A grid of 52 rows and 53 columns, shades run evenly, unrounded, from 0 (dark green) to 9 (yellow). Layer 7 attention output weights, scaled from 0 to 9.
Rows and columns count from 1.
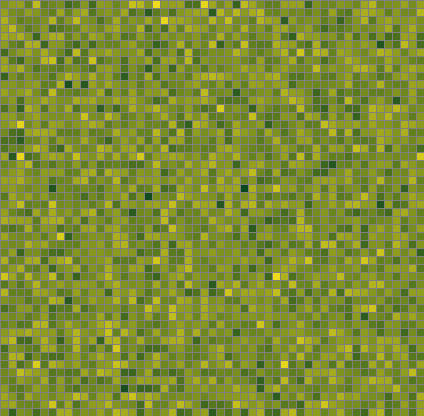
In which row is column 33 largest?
41
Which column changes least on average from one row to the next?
25
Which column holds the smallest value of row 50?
35
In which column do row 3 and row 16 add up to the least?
36
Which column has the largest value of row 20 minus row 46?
3
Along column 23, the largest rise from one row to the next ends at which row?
17
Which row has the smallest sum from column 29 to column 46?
14
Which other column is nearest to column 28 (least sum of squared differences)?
50
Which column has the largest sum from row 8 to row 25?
26
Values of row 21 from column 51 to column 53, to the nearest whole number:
6 5 4
